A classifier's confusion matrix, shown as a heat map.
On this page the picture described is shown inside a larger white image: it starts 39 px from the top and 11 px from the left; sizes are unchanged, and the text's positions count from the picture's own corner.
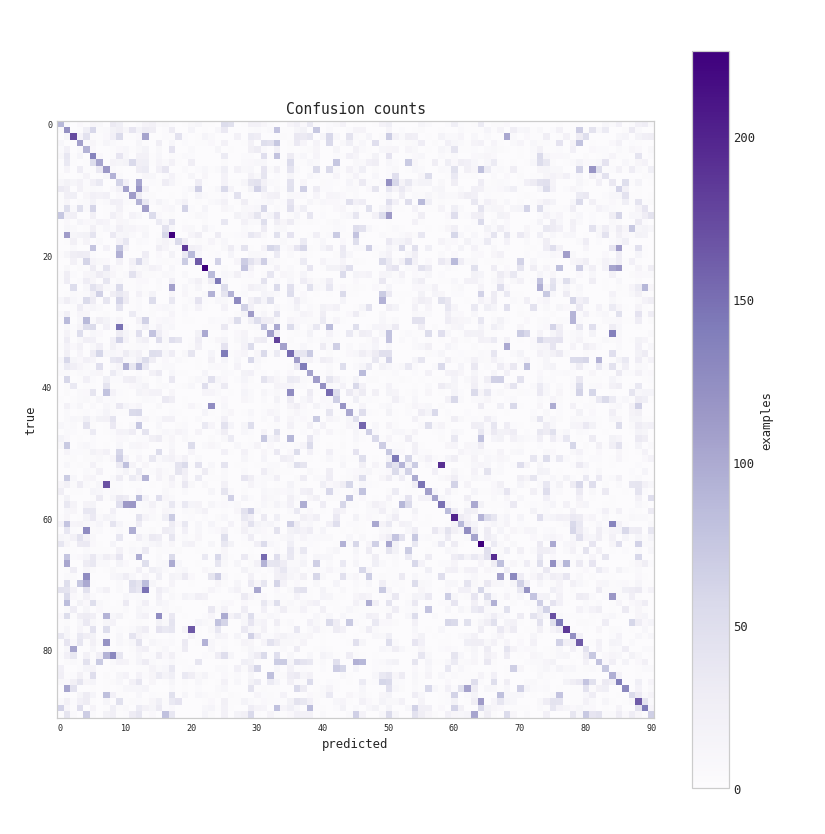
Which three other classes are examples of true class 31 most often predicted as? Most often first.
9, 33, 41
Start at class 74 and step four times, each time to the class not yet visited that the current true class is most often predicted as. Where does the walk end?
55
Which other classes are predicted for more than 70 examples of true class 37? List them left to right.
10, 12, 71
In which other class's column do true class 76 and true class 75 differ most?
15
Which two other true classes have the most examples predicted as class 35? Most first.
41, 48
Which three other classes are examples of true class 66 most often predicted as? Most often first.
31, 12, 1
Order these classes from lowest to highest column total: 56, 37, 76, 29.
56, 76, 37, 29
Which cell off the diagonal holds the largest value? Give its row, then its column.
52, 58
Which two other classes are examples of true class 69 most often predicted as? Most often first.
4, 67
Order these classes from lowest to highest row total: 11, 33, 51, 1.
11, 51, 1, 33
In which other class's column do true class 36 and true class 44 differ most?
82
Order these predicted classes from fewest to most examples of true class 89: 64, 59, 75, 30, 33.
59, 30, 75, 64, 33
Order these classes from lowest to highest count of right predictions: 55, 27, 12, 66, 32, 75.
12, 32, 27, 55, 75, 66
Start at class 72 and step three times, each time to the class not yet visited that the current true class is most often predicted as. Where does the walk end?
22
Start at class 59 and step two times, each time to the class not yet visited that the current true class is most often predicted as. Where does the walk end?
78
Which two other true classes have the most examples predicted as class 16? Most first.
90, 17
